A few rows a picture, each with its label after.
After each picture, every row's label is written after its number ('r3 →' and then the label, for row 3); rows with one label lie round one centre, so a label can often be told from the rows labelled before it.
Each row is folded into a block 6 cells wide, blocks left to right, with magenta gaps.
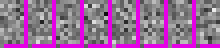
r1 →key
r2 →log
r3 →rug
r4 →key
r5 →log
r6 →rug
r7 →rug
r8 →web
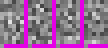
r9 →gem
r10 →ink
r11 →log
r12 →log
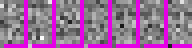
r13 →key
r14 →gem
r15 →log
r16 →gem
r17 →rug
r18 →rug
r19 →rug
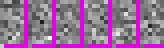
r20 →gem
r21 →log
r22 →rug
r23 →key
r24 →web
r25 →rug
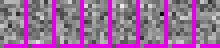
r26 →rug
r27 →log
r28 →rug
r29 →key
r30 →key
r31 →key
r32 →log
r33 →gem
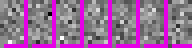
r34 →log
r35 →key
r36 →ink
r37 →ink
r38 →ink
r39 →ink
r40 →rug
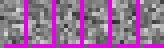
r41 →web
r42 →rug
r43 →rug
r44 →web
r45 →key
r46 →web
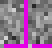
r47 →ink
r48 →gem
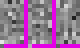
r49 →log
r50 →rug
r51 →key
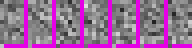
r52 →gem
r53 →log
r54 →ink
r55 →key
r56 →web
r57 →log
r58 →rug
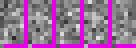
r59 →web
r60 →gem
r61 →web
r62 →gem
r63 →rug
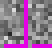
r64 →ink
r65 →key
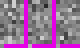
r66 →log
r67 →gem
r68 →ink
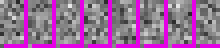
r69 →log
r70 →gem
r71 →log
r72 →key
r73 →web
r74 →web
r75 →key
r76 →ink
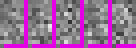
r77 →web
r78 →web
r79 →log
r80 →web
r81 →ink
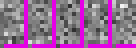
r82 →web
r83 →log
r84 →rug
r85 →key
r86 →key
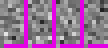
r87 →web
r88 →log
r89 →ink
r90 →ink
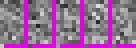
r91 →gem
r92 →rug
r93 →gem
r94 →log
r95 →ink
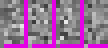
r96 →web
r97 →ink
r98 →ink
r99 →gem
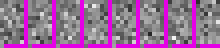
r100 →ink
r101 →web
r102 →gem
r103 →key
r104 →ink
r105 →ink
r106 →ink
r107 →rug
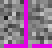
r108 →rug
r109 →web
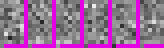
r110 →web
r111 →log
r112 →log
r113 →key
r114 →rug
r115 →rug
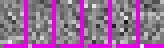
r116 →log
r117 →gem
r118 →rug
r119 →key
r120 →log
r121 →gem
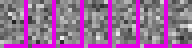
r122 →log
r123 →key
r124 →ink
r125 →gem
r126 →web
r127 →gem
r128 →web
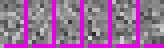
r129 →gem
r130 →ink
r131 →ink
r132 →ink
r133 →log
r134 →web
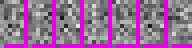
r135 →rug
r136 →key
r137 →rug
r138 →key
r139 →rug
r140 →rug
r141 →web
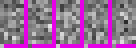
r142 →gem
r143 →web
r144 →gem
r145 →gem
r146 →log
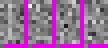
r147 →key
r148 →key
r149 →rug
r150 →ink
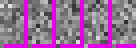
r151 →key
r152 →rug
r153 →ink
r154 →gem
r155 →log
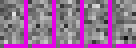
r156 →rug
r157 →rug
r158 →rug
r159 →key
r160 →web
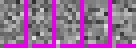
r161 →log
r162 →ink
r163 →log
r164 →web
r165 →ink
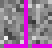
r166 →ink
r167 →key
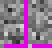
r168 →web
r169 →gem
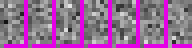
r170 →key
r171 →web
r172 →key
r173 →log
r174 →gem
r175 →rug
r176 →ink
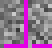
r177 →web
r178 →ink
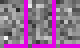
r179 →ink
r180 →key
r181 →ink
